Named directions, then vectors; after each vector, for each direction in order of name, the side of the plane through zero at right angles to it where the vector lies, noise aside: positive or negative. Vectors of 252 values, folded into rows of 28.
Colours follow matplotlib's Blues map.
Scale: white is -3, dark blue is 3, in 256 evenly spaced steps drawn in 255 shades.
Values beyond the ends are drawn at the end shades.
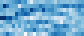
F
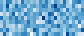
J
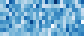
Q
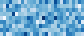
negative, positive, positive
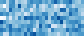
negative, negative, positive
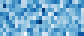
positive, negative, positive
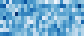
positive, negative, negative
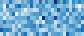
negative, positive, positive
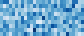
negative, positive, negative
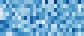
negative, positive, positive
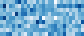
positive, negative, negative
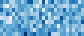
negative, negative, negative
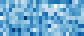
negative, negative, positive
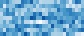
negative, positive, negative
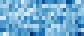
negative, negative, positive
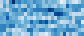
positive, negative, positive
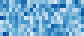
positive, positive, negative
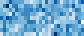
positive, positive, positive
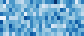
negative, negative, positive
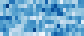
positive, positive, positive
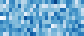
negative, negative, positive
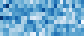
positive, positive, positive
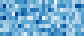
positive, negative, negative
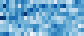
positive, positive, negative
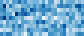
positive, negative, negative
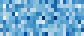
negative, positive, positive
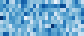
positive, positive, negative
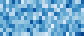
positive, negative, positive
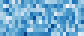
negative, positive, negative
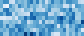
negative, negative, negative
